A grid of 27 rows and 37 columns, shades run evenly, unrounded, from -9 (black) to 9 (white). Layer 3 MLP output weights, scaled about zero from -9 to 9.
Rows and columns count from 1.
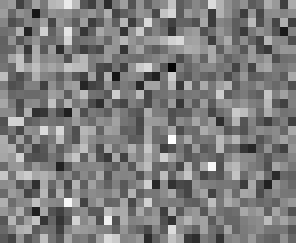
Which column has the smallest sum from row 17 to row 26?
8
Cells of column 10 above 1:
14
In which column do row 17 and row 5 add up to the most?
19
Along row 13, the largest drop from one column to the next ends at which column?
5
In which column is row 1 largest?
9
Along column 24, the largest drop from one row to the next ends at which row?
21
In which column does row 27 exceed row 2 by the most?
15
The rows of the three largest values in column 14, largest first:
25, 27, 24
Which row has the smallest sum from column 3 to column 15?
13
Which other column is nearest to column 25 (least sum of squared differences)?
2
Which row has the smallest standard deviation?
7
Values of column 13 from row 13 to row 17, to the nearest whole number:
-1 1 -2 0 -4
